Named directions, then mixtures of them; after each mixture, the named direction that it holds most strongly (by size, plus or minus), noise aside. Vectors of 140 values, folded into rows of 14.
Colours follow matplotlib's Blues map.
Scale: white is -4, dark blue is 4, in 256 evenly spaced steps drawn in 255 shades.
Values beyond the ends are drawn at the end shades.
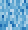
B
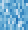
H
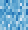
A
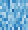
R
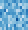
A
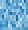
B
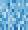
R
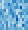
H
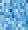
H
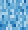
B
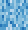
B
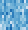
B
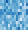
A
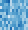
R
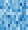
A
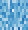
R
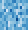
H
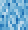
H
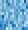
B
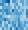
R
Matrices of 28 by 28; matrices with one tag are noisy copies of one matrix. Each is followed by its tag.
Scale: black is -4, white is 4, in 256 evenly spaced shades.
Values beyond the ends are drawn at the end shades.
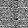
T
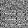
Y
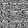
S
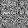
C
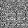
Y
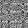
S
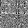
C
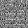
Y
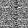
T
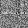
C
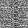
T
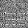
Y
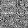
C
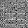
Y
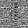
T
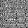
Y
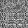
Y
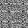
S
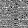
T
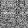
C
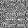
Y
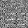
Y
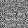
Y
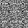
S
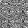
S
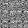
S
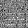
Y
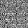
Y
